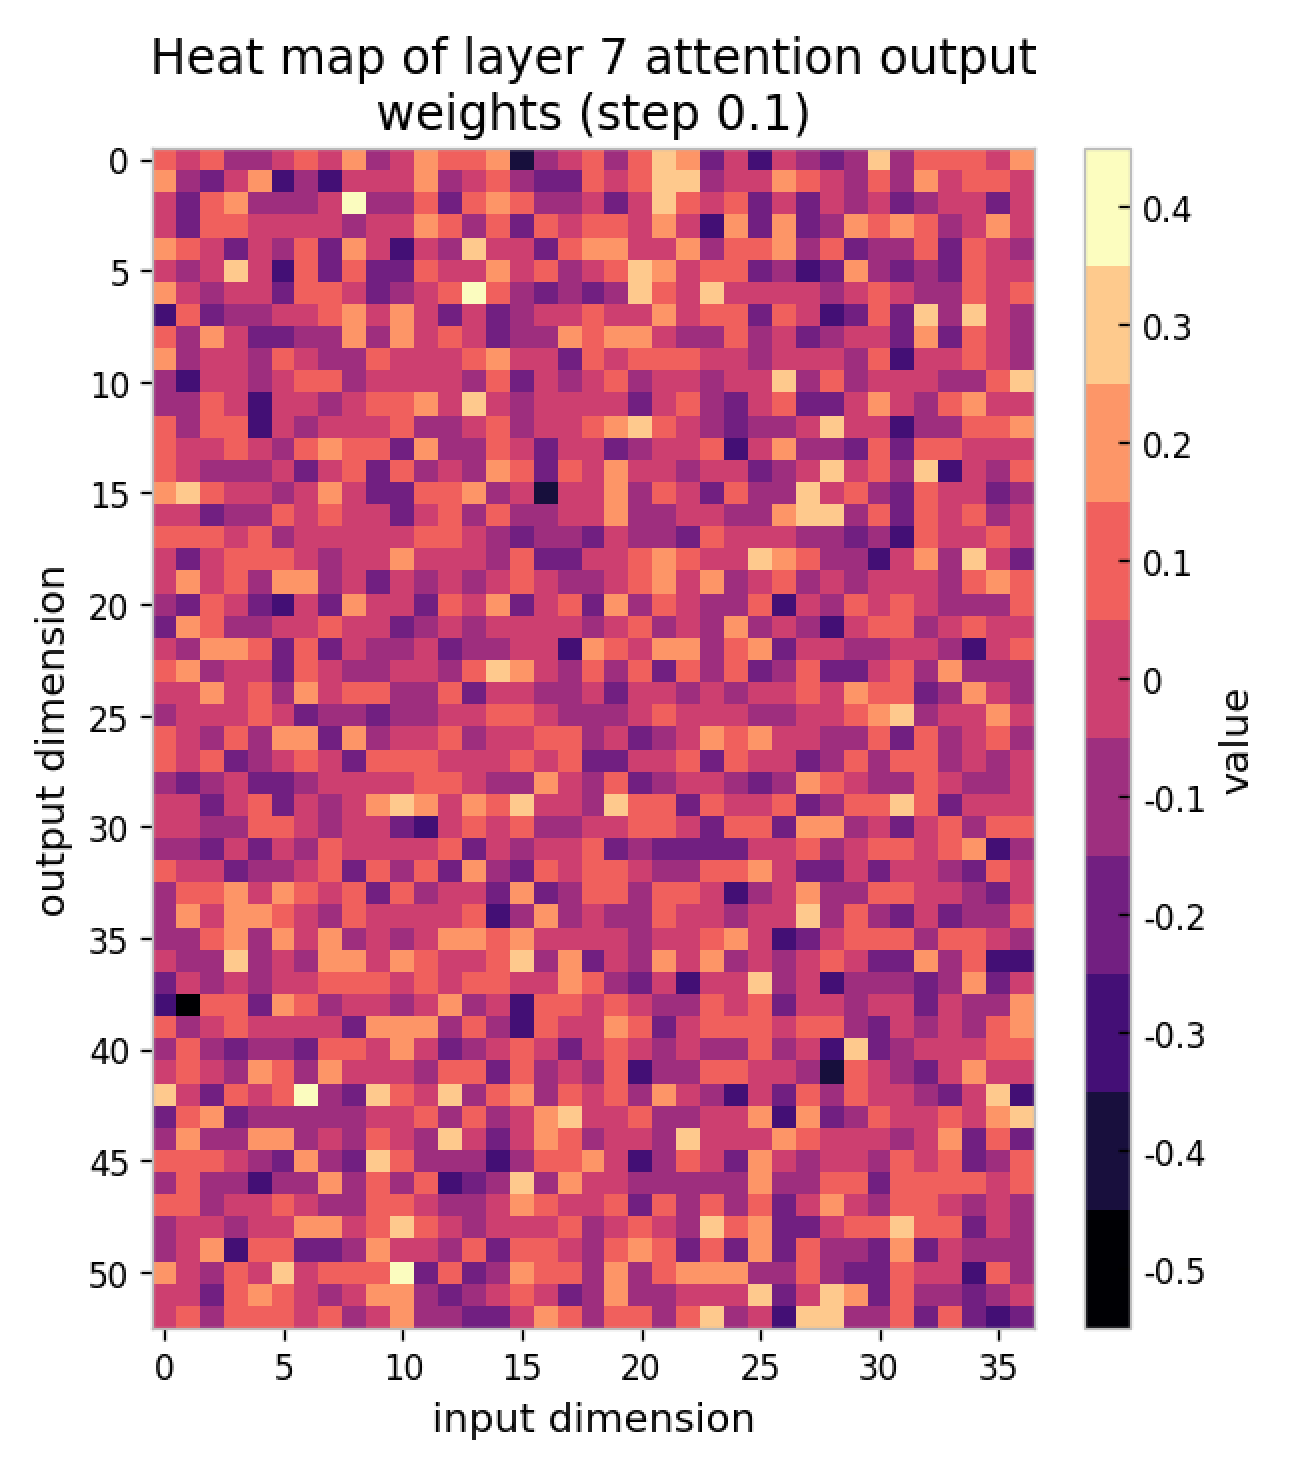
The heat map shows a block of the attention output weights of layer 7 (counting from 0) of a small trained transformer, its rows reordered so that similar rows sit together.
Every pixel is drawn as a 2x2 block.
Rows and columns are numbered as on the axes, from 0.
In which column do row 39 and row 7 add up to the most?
10
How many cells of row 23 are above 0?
13
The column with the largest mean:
19
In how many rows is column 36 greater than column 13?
21
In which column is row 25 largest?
31
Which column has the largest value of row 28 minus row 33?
16
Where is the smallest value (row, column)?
38, 1
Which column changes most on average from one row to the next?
28
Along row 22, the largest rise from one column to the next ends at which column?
18
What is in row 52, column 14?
-0.2
